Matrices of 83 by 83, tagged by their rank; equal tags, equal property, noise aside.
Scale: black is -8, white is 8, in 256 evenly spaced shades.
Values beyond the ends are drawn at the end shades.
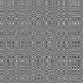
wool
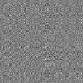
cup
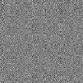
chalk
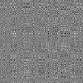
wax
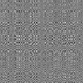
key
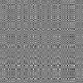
wool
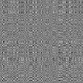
key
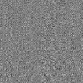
chalk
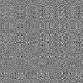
wax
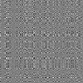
key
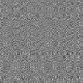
cup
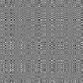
wool
